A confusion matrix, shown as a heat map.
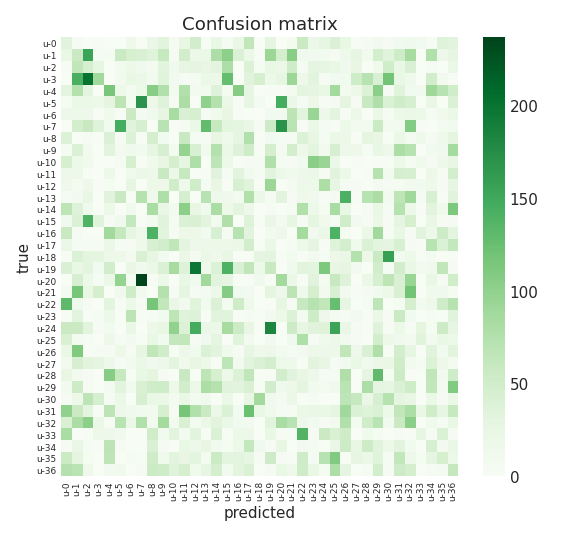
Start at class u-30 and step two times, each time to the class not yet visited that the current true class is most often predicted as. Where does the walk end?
u-27
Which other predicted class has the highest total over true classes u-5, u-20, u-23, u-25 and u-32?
u-7
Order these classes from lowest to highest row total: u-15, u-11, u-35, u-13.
u-11, u-15, u-35, u-13
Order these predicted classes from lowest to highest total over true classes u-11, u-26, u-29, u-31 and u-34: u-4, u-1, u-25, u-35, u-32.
u-35, u-25, u-4, u-32, u-1
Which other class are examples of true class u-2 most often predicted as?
u-15
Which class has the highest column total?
u-29
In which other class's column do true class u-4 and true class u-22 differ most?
u-0
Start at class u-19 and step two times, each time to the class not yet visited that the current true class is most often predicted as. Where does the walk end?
u-24
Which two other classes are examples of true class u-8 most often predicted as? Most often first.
u-17, u-11
